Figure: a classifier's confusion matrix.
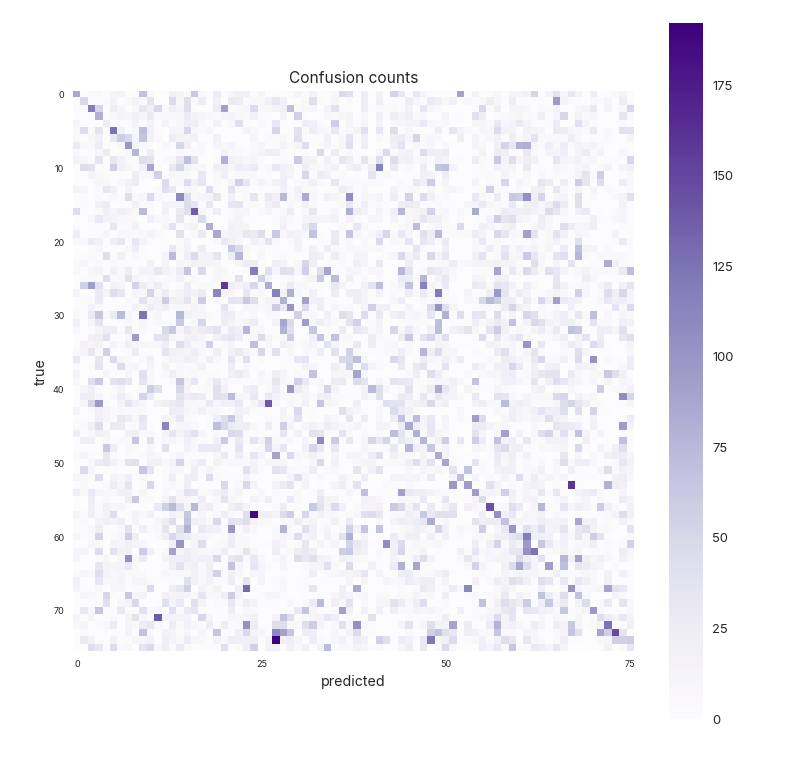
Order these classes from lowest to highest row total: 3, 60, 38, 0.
3, 38, 0, 60
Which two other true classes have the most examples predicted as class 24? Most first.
57, 34
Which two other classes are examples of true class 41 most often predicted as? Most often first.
74, 21
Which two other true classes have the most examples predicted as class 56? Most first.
28, 13
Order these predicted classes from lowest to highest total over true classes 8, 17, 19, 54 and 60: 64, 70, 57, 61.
64, 70, 57, 61
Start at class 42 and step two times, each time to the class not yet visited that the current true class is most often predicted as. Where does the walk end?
20
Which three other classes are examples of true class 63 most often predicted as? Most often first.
7, 68, 66
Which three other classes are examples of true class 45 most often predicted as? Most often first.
12, 74, 19
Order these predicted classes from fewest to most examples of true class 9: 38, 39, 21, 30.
38, 21, 39, 30
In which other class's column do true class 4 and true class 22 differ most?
13
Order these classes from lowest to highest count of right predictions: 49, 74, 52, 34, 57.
34, 74, 52, 49, 57
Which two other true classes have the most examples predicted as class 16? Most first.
56, 0
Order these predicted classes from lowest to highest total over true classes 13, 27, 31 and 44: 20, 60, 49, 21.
60, 20, 21, 49
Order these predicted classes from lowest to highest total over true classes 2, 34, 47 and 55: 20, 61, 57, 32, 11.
32, 11, 57, 61, 20
